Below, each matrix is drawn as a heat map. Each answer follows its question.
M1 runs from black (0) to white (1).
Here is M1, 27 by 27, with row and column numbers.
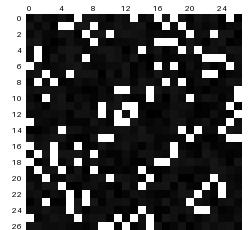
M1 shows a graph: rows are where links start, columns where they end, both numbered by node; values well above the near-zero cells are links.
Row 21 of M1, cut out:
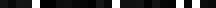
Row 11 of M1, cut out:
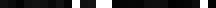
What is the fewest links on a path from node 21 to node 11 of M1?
7
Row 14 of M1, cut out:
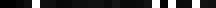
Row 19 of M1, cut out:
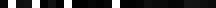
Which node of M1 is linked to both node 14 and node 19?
node 4
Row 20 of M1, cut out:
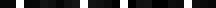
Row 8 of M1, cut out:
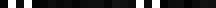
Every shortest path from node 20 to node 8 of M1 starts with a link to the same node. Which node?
node 23
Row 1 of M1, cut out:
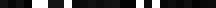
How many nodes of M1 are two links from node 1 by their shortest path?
8
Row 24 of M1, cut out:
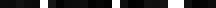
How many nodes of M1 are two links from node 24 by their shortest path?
5
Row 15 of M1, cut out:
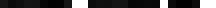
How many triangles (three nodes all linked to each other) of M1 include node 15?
3
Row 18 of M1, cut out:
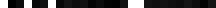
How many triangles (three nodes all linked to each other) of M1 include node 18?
5
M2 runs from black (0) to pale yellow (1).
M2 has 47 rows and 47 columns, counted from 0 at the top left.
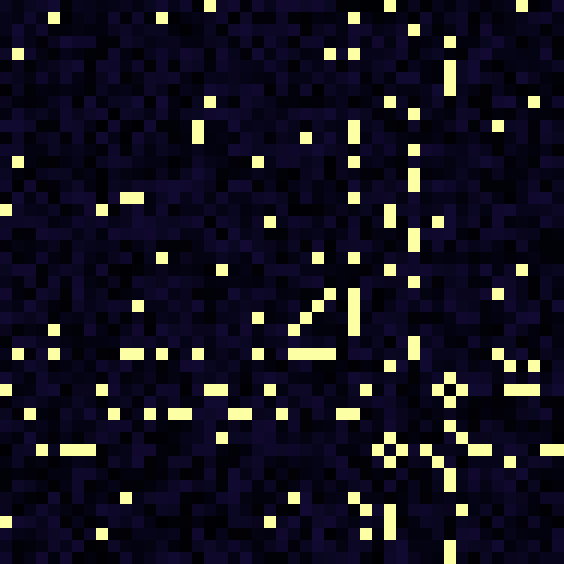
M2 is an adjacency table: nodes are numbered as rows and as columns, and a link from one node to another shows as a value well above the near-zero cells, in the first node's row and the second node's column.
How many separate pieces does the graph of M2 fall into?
3
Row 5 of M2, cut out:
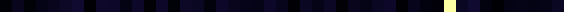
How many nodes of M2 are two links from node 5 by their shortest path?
10
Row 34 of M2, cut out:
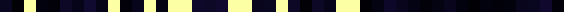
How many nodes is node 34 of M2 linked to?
10
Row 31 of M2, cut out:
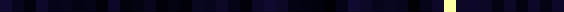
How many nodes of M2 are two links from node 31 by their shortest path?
10
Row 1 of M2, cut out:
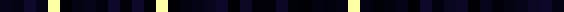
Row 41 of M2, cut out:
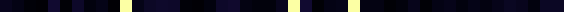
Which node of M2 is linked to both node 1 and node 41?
node 29
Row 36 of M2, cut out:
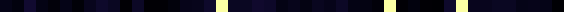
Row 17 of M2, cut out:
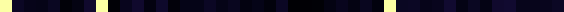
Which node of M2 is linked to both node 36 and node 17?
node 32
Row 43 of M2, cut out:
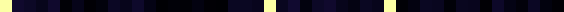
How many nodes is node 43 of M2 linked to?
3
